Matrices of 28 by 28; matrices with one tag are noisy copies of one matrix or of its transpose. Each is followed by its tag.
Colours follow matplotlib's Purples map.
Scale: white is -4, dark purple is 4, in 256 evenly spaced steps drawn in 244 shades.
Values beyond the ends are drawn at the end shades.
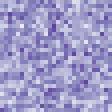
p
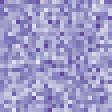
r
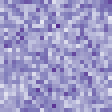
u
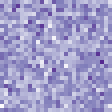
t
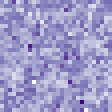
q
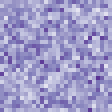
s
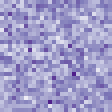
t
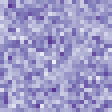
s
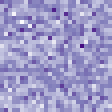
r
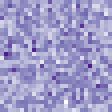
r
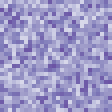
s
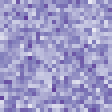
t
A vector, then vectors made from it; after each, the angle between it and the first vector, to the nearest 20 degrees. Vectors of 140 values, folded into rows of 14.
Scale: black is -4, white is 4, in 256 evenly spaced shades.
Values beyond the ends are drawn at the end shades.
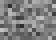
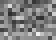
160 degrees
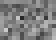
80 degrees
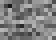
20 degrees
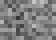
40 degrees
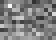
160 degrees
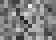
80 degrees
